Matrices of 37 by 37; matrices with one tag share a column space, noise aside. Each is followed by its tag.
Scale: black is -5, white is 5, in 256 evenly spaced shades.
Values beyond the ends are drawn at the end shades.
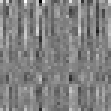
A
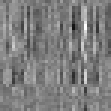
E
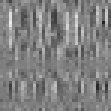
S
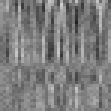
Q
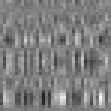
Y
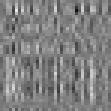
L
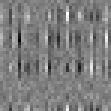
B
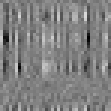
B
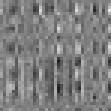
L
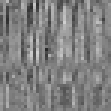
Q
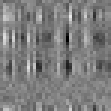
B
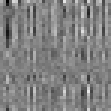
A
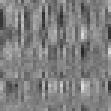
S
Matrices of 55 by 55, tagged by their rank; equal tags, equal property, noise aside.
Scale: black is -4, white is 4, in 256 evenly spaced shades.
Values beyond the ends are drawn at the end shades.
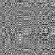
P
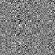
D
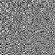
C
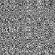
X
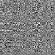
C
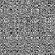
D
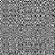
P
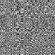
D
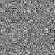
X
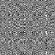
P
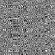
C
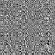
C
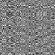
C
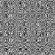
C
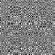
D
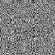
X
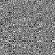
D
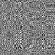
D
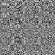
D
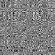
X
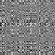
P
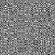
C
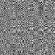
C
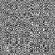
C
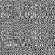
C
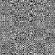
P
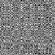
D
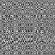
P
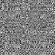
X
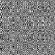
C
